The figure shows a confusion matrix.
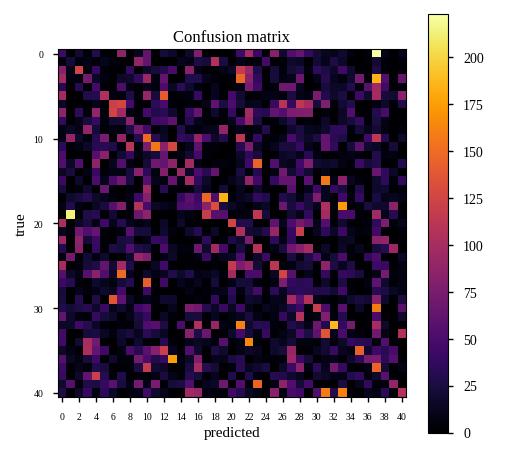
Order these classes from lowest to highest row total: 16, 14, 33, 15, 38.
16, 38, 14, 33, 15
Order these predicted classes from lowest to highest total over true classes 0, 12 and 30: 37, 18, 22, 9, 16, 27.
18, 9, 27, 22, 16, 37
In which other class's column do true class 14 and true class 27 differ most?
10
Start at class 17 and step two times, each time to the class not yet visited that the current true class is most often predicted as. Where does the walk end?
1
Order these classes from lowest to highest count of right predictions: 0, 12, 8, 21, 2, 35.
0, 12, 8, 21, 2, 35
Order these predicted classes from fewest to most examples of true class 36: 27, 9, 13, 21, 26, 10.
26, 21, 10, 9, 27, 13
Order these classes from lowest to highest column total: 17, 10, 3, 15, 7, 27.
17, 3, 15, 7, 27, 10
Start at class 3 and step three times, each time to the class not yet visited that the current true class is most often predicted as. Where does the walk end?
21
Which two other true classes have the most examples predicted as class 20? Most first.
25, 26
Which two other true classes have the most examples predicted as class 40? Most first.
33, 5
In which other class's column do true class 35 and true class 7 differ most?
6
